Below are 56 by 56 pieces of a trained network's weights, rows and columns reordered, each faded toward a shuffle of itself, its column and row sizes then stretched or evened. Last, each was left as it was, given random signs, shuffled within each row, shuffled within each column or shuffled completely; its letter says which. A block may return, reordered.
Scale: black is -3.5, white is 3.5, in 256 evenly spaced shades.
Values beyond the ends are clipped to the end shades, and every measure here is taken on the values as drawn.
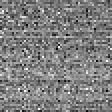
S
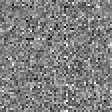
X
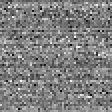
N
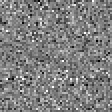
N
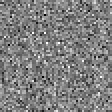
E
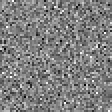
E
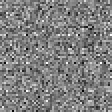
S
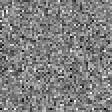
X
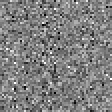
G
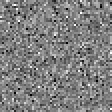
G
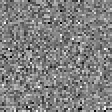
X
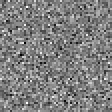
N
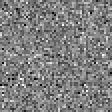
N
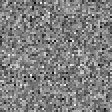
N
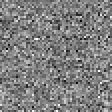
S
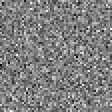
E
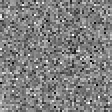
E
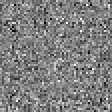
X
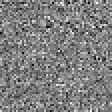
N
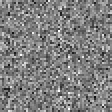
G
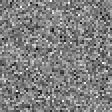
E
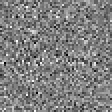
S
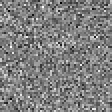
N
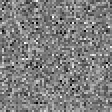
X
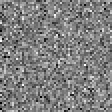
G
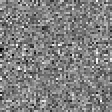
X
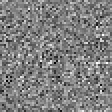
S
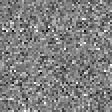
N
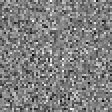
X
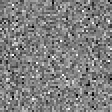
G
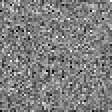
X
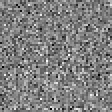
N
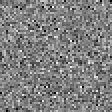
N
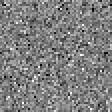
E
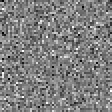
G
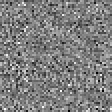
X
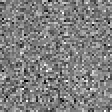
S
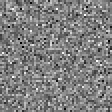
E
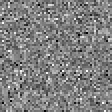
X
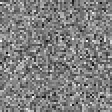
N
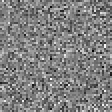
X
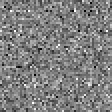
N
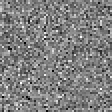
G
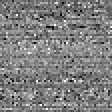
N
